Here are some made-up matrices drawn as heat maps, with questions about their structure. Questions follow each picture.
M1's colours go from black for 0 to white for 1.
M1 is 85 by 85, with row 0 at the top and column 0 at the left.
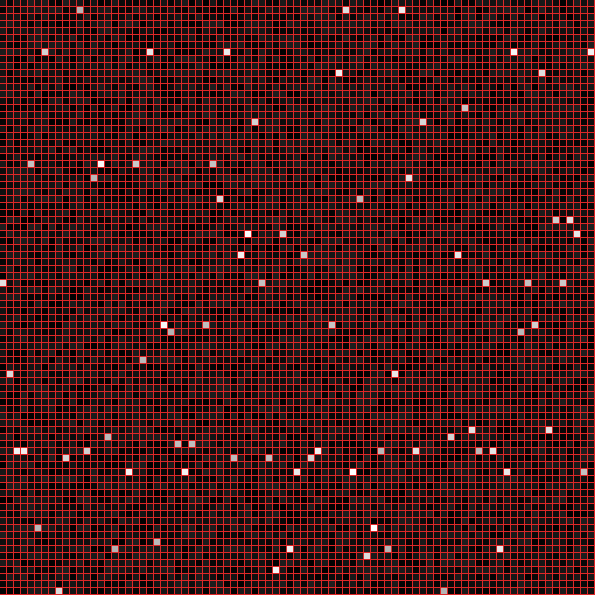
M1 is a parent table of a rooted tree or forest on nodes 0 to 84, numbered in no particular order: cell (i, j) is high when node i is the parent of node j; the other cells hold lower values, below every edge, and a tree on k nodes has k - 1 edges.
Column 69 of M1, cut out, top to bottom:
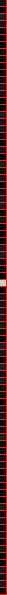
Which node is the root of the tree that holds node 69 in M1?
17
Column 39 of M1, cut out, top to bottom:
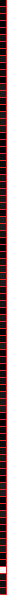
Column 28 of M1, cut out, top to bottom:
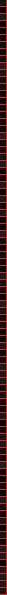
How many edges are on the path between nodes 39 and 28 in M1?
3
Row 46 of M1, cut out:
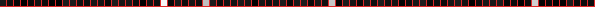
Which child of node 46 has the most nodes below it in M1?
23
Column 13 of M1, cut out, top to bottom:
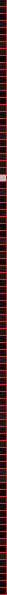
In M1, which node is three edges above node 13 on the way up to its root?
84
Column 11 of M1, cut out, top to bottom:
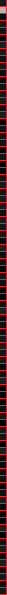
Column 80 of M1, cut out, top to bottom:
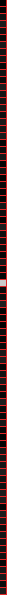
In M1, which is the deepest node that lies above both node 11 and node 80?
40
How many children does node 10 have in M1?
2
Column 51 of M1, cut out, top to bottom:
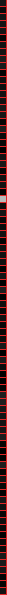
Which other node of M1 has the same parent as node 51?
31
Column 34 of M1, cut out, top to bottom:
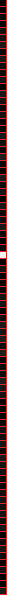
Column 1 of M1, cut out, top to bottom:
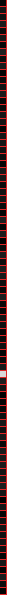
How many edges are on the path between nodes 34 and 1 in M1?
7
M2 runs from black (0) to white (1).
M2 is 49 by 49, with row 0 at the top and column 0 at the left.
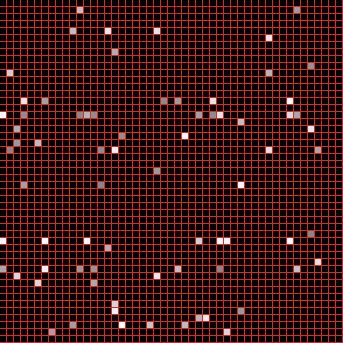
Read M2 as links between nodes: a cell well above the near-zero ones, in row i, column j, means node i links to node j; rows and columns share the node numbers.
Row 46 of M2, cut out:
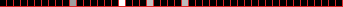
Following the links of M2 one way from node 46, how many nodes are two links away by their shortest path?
7
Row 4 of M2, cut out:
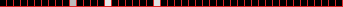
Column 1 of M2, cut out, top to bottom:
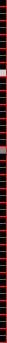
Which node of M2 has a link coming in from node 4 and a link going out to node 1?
node 10
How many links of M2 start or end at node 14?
8
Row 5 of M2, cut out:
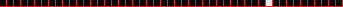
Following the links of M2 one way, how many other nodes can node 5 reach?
8
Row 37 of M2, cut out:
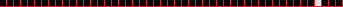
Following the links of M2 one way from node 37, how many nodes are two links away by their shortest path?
2
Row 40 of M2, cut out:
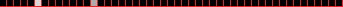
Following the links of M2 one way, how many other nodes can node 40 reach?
9
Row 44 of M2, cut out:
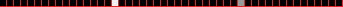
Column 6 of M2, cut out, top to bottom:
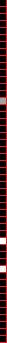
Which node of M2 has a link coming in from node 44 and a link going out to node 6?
node 34
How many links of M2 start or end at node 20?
2
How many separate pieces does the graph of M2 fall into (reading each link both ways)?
5
